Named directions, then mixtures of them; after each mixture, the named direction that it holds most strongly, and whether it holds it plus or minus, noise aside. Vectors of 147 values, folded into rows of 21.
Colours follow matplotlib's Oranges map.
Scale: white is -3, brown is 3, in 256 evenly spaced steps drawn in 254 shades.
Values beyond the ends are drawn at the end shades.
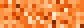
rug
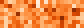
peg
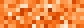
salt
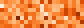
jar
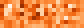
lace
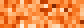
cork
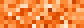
salt, plus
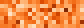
cork, plus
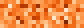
salt, minus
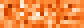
lace, minus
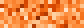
salt, minus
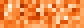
lace, plus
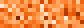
jar, plus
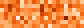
jar, minus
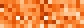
jar, minus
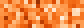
peg, minus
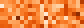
jar, plus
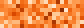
rug, plus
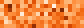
lace, minus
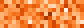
rug, plus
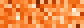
peg, minus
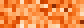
cork, plus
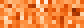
peg, plus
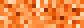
peg, plus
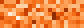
salt, plus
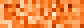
lace, minus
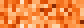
cork, plus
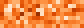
lace, plus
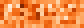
lace, plus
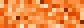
cork, plus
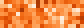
peg, minus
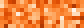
peg, minus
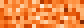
jar, plus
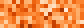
cork, minus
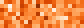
peg, minus
